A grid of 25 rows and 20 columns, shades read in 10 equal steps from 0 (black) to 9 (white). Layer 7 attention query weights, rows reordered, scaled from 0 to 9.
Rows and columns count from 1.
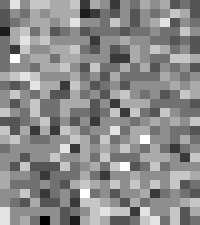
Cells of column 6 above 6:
1
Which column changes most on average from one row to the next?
12
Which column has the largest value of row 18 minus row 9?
11
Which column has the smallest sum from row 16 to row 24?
5
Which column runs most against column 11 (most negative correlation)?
19
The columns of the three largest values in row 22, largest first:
9, 3, 15
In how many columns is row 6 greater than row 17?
9
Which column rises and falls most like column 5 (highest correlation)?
8
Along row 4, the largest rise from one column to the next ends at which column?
2
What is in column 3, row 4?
7
